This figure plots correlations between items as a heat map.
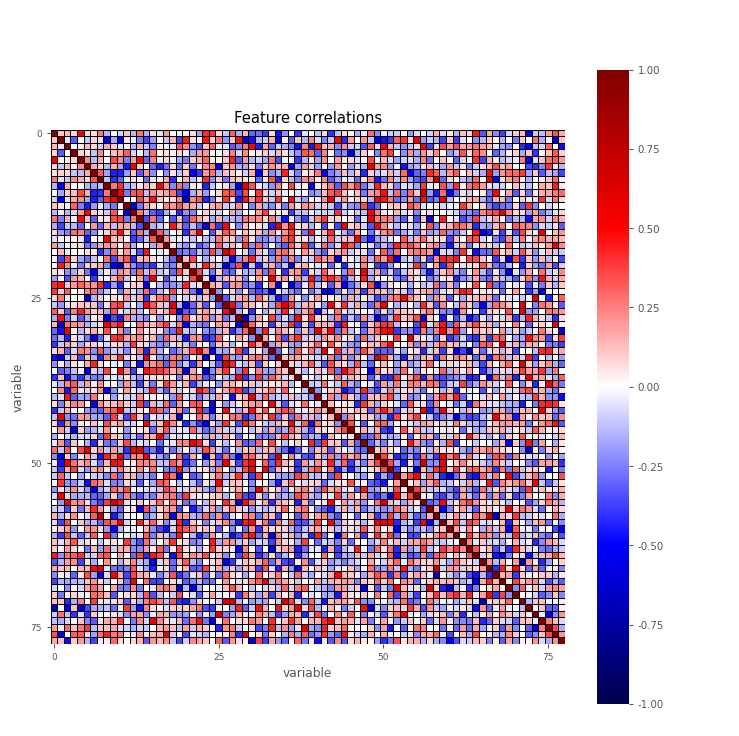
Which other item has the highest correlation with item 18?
26
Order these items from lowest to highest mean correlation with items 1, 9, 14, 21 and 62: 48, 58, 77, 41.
58, 48, 41, 77
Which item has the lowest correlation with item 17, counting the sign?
60
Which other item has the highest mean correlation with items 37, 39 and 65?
72
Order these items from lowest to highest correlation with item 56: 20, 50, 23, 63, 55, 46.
20, 23, 55, 46, 63, 50
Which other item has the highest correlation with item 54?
31
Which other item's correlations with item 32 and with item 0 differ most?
68
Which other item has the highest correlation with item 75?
38
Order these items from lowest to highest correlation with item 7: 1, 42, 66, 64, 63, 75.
42, 63, 1, 75, 64, 66
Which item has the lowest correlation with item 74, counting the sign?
24
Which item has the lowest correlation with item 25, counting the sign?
5
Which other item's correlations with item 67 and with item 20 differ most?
9
